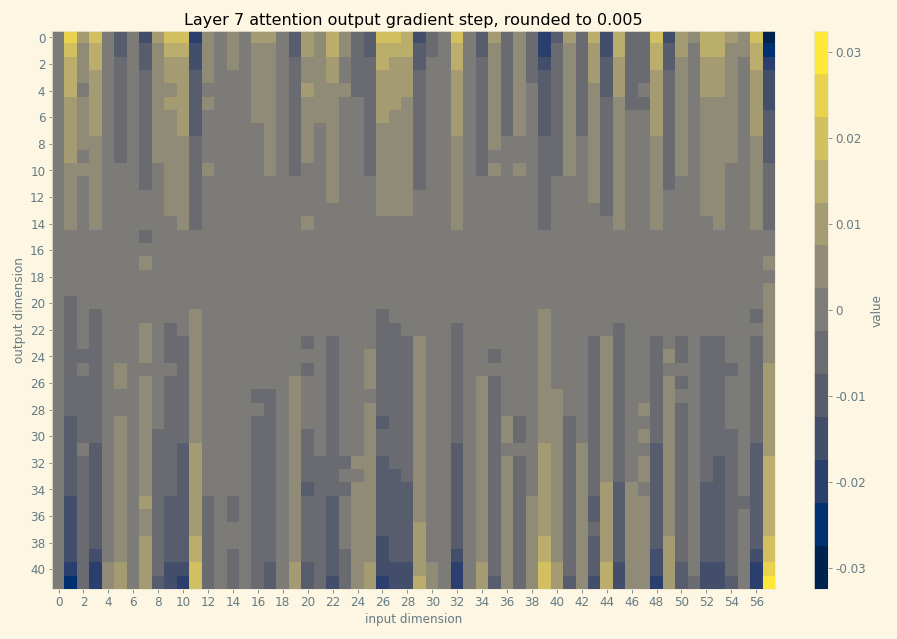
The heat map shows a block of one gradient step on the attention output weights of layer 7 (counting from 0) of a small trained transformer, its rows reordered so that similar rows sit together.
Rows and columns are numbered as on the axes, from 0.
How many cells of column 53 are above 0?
15
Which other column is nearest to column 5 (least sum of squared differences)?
25
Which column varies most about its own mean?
57
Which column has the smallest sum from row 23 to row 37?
1
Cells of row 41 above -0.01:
36
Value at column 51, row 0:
0.005
